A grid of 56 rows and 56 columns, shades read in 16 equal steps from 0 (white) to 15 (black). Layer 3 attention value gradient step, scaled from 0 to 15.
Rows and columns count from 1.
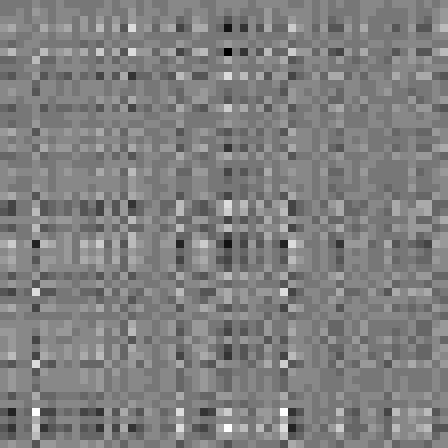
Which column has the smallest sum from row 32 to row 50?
13
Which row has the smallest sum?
7
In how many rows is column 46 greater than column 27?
13
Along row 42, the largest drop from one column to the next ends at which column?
17
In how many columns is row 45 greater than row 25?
8
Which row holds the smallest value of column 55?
31
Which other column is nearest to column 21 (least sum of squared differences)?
44
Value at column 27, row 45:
6
